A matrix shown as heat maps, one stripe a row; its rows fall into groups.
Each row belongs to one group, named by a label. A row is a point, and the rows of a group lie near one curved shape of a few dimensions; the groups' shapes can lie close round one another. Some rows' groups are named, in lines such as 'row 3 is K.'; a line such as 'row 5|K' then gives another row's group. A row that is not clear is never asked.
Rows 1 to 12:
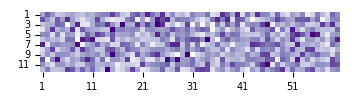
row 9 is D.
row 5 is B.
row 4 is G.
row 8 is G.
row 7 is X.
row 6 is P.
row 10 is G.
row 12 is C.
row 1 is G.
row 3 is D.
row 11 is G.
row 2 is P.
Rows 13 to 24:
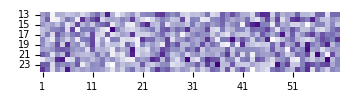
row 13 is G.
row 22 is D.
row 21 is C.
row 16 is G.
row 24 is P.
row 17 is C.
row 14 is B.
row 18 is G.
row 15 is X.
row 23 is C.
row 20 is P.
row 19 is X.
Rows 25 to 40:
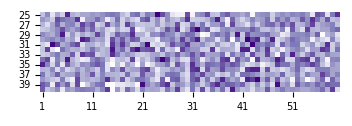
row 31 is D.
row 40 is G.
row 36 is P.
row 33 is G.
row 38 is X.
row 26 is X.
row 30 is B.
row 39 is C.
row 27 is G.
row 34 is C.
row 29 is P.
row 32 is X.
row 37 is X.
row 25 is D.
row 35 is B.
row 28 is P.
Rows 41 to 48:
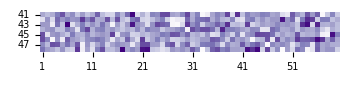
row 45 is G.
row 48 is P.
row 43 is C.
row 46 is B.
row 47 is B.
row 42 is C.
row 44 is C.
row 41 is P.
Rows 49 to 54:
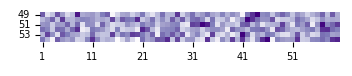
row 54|G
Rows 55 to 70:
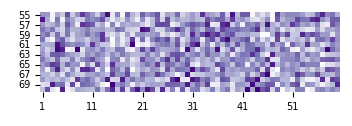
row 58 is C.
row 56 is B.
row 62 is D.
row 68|X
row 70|X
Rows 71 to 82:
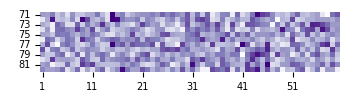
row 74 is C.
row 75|P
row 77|X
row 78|G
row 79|X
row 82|P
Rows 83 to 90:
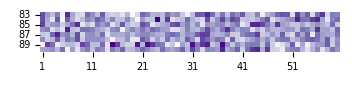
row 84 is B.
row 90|P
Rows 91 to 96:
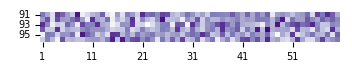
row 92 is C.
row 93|B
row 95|G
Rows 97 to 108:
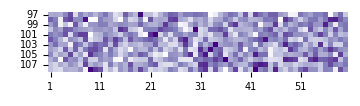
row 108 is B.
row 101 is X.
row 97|P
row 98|C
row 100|D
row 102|X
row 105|B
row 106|C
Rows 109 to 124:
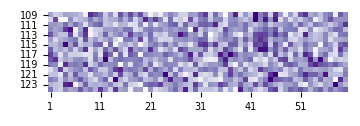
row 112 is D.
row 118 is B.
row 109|B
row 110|X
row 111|P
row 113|X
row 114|P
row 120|G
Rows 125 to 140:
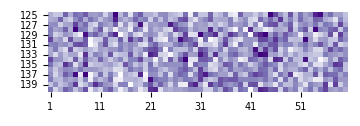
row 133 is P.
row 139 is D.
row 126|G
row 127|C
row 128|X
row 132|X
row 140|X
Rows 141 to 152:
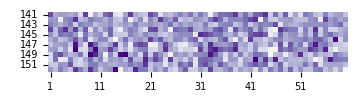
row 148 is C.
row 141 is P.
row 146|X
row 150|X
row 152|G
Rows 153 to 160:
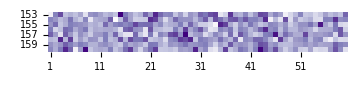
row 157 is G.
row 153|G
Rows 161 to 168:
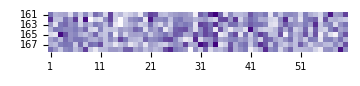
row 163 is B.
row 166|D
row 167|P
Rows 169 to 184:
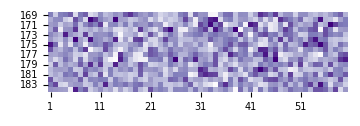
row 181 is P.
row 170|C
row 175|B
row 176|X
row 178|G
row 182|G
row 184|X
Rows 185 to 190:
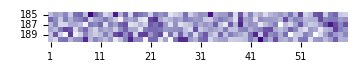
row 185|G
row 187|G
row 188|D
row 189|X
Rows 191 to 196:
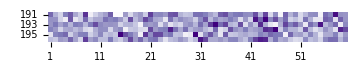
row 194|G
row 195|D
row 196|P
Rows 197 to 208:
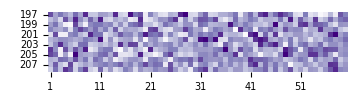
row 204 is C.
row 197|X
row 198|P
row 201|X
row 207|X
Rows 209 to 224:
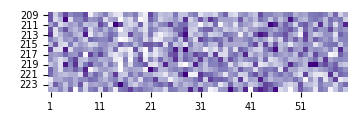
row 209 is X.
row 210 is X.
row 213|X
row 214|B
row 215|X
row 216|G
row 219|C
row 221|X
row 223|G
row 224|P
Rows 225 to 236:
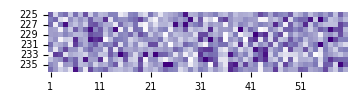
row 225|X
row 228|G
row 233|G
